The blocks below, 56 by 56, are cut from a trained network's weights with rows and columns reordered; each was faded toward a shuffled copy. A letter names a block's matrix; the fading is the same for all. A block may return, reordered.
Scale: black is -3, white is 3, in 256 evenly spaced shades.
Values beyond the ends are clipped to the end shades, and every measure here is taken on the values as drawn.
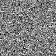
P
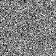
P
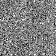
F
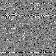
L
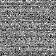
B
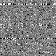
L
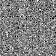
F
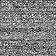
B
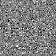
L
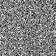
P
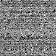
B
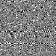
L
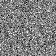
F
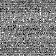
B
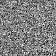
P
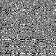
L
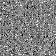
F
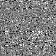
L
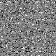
L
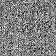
F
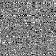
L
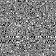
L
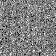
F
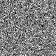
P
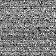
B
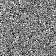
P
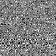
L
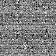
B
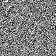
P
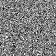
P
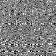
L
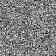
P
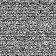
B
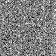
F
